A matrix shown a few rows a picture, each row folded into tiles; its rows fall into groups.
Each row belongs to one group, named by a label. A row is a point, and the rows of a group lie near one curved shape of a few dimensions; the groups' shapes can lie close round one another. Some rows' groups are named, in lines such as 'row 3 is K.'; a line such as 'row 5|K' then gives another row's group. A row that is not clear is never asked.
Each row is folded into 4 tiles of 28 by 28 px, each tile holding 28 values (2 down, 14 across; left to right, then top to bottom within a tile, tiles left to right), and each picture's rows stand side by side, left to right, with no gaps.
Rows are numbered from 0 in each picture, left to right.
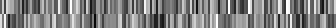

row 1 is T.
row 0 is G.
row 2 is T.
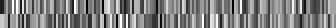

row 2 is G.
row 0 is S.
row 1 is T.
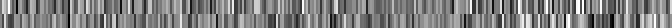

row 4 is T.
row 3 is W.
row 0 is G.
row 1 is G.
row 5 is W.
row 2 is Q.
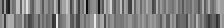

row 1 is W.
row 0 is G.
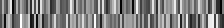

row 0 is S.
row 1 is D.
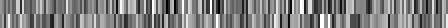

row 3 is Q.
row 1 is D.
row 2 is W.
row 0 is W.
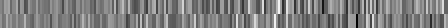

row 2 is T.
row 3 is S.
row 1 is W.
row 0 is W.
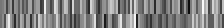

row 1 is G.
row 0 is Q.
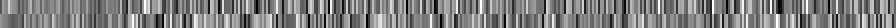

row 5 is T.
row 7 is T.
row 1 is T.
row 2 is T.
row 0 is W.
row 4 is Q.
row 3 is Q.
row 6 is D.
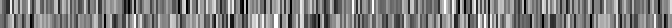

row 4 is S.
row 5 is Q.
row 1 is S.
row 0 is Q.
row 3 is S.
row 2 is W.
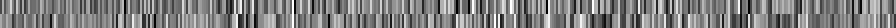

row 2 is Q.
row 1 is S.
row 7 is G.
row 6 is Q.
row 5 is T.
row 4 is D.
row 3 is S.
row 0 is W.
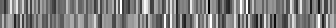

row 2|S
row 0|S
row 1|Q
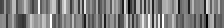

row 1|S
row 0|T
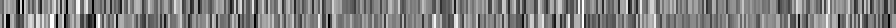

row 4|Q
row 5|G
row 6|D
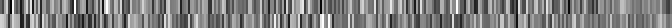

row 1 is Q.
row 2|W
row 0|S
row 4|G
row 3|T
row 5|D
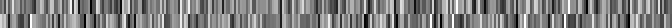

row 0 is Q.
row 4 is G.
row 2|Q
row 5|G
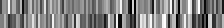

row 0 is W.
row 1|W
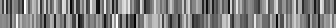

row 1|G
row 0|T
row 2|Q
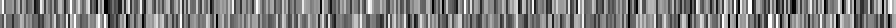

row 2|Q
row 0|D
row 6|W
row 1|Q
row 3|T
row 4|G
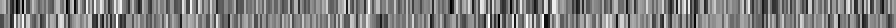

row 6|G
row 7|T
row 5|S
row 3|Q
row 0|S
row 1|G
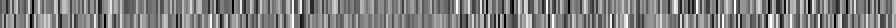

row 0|Q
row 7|W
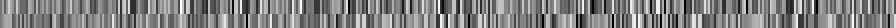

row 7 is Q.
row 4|S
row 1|G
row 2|G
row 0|W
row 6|S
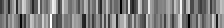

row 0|T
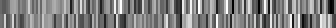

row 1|G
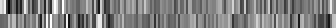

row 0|D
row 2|W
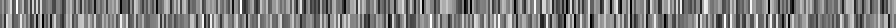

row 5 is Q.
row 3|G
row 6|Q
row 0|S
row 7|G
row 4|S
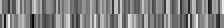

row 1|Q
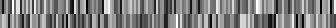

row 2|T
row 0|S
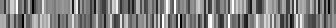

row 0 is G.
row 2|G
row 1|D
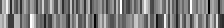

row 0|Q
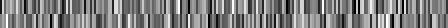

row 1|Q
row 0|W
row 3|W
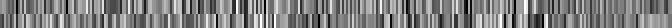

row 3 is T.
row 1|G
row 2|S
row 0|S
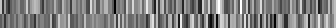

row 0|W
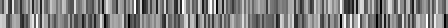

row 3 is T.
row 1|T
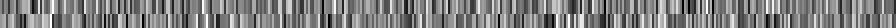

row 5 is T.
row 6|S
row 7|Q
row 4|W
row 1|Q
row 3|Q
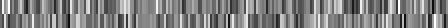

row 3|D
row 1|T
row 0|G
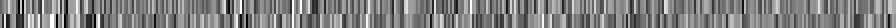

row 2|Q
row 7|W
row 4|G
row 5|S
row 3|Q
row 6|W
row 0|W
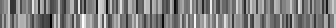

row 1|T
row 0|T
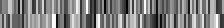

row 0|W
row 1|T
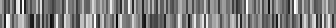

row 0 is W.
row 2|T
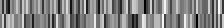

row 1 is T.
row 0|G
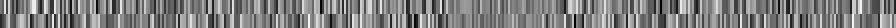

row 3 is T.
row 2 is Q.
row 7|Q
